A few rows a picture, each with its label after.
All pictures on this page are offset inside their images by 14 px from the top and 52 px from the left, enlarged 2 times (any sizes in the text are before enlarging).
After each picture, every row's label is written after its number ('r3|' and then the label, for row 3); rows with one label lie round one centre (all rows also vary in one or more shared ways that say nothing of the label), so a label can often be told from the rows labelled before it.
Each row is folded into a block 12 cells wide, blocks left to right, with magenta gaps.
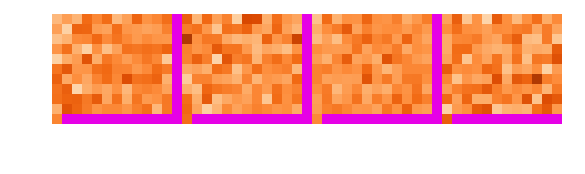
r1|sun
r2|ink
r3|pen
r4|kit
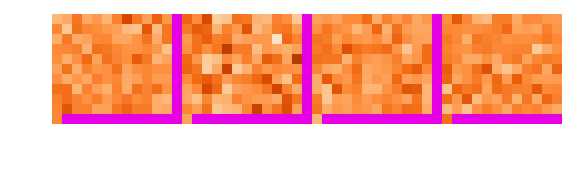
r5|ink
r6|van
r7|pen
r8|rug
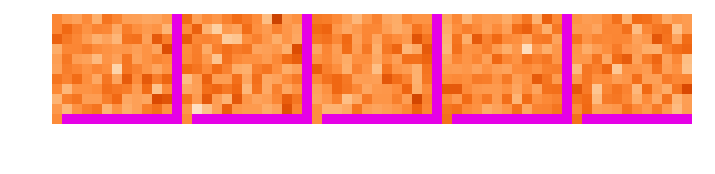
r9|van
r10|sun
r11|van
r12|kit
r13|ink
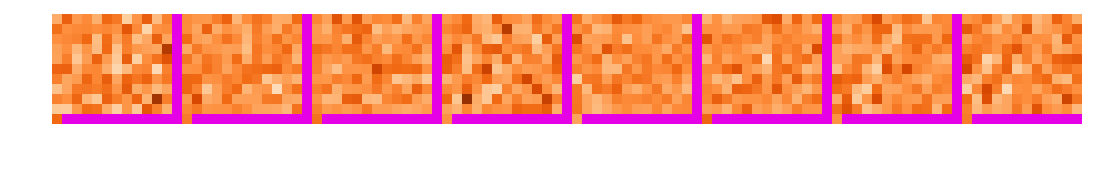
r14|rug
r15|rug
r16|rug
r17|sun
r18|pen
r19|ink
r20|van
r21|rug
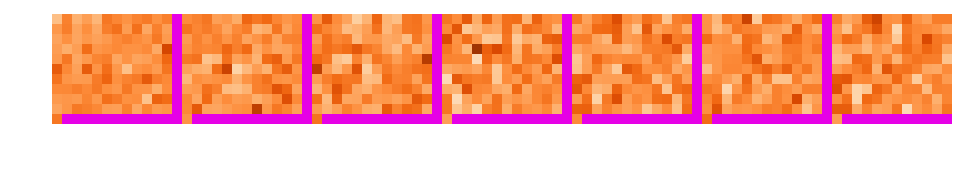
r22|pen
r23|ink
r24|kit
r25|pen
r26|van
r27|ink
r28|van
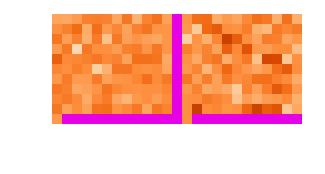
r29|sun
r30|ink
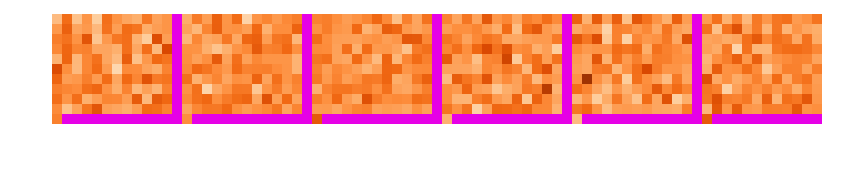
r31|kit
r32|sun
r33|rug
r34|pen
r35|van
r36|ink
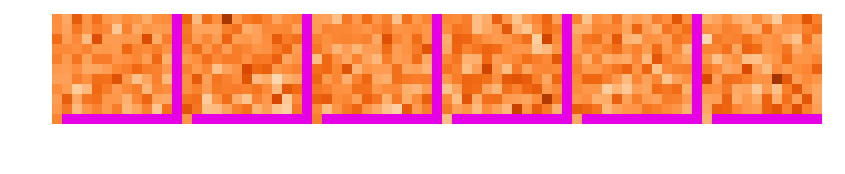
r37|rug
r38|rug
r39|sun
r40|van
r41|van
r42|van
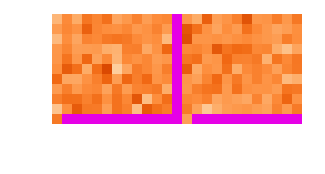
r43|pen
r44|rug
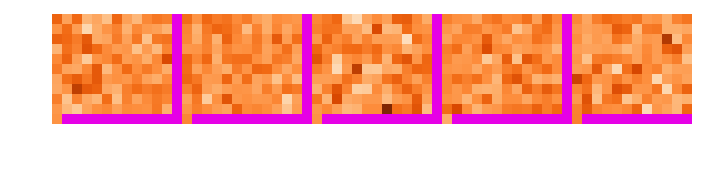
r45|kit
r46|rug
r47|ink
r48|van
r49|rug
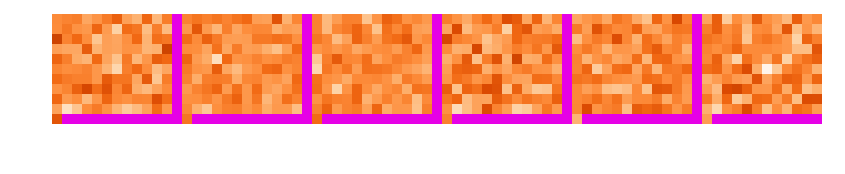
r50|rug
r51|rug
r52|ink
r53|pen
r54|van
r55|pen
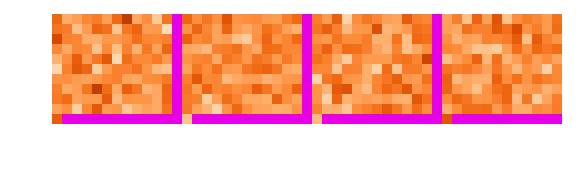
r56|ink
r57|van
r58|van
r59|sun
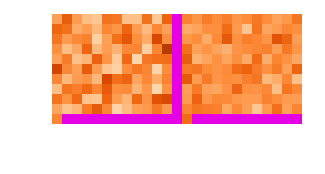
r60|rug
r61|rug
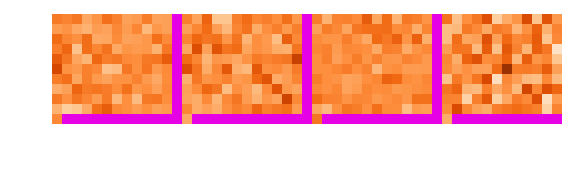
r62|rug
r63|van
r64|sun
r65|kit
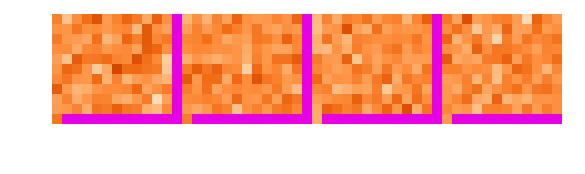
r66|sun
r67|van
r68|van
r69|sun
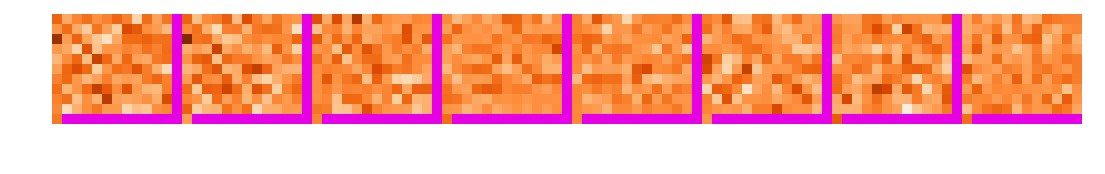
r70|sun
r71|kit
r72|rug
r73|ink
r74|kit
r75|rug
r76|rug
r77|kit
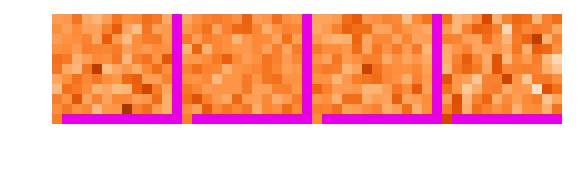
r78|ink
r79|sun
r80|pen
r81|ink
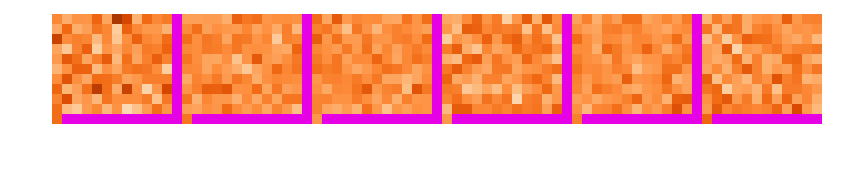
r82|ink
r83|pen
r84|rug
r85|sun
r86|pen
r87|ink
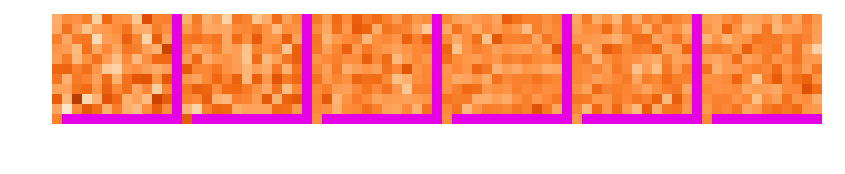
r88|sun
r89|kit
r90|rug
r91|ink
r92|pen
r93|kit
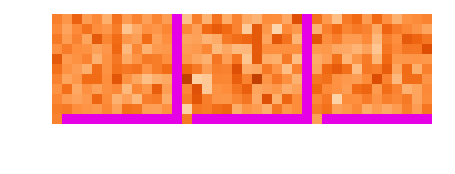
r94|rug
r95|rug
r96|van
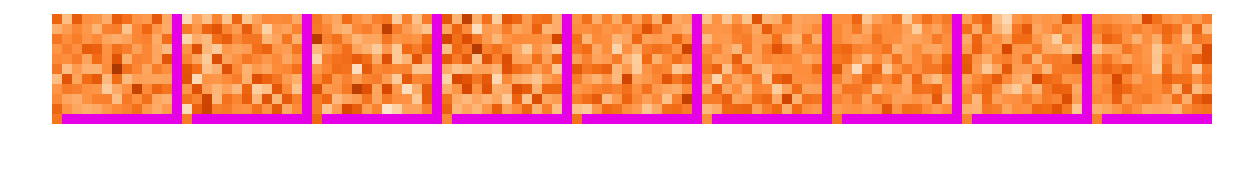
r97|kit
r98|sun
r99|kit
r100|kit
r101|sun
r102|sun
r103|rug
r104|kit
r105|van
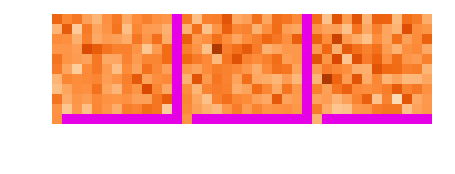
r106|pen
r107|pen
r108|sun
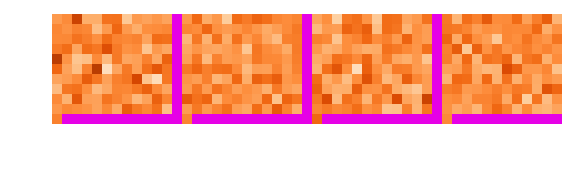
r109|rug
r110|ink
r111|pen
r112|sun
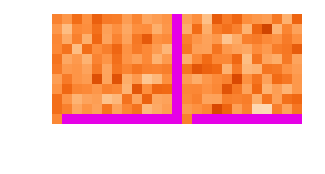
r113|rug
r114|pen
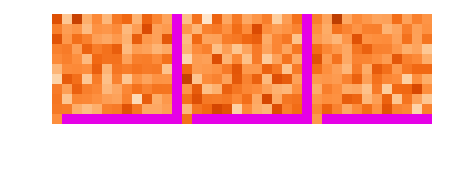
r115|ink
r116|kit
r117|rug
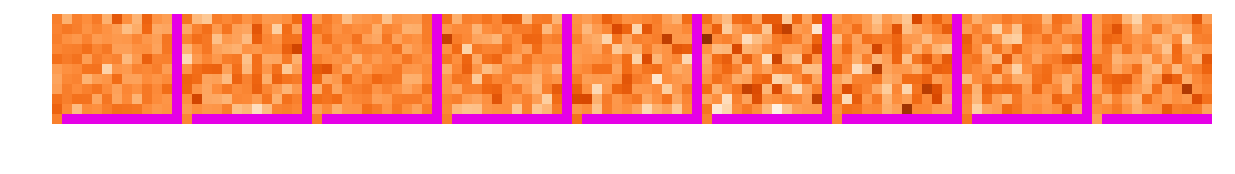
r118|ink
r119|van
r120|rug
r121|sun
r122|rug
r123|pen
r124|kit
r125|sun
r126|van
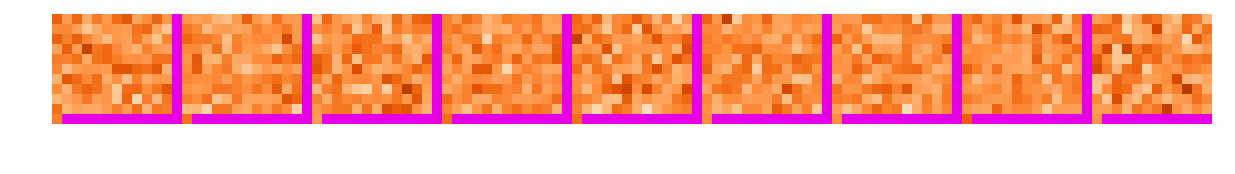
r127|kit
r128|ink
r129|pen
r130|ink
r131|rug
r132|rug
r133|sun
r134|rug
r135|sun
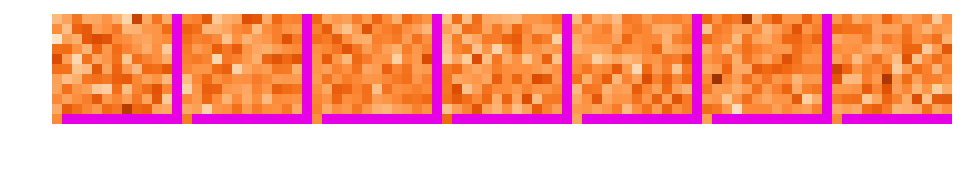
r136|rug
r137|ink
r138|kit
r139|kit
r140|van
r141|van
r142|rug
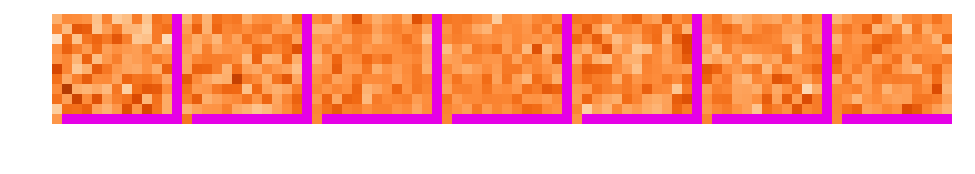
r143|kit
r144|pen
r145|pen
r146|kit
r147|van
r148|van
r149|pen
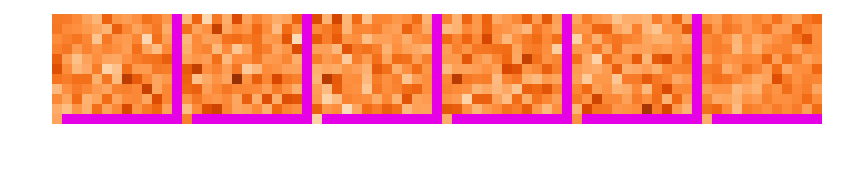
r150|van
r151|pen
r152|van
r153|van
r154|ink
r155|van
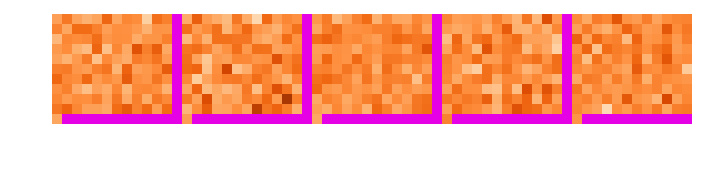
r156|van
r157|rug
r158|van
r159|kit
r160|sun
